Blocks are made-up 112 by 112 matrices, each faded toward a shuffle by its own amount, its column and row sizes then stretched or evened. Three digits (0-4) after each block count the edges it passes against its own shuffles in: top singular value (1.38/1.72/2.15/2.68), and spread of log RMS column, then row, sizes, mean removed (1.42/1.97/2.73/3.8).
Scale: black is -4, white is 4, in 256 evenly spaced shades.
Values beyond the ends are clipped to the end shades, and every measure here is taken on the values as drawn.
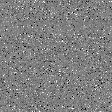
0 0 2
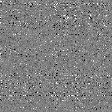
2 2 3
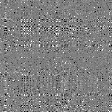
4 2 3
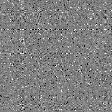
3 1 2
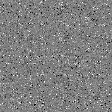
1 1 1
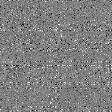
3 1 3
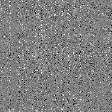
0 3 2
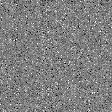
2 1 0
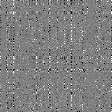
4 3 2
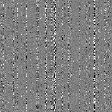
4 4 0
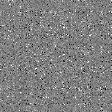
1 2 2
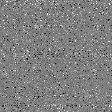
1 1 2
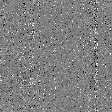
0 3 0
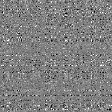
3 2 3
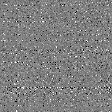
2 1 3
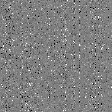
2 3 1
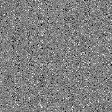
2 2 0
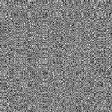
4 2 0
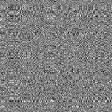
4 0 3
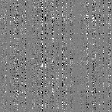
2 4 2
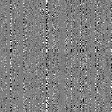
4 4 1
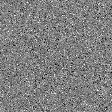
0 1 0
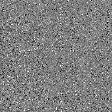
1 2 1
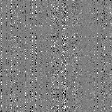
1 4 2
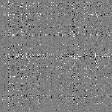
2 3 3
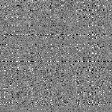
3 2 3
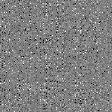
2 3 1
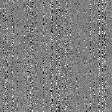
1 4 0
